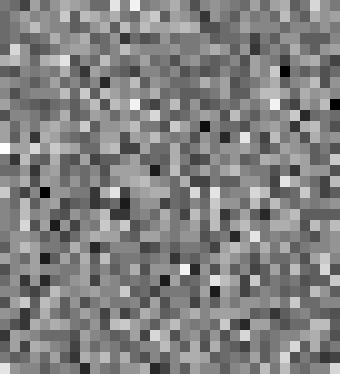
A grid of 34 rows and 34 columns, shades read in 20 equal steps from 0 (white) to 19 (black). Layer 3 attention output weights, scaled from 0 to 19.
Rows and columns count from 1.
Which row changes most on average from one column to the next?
18
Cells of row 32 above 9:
18
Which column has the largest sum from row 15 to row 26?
10
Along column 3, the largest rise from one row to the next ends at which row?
29
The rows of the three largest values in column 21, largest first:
12, 2, 17
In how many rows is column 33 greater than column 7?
16
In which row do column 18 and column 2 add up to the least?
5
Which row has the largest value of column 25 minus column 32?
30
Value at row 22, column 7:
14
